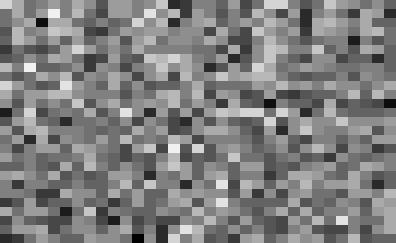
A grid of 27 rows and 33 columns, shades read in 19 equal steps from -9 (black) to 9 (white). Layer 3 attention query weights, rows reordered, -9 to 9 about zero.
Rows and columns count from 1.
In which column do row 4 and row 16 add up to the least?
26
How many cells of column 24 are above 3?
4
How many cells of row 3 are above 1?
14
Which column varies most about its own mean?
15
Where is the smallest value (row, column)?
27, 12
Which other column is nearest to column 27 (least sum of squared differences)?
31
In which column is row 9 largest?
19
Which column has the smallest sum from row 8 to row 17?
18
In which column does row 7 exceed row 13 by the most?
13
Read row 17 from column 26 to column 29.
1 4 1 -4
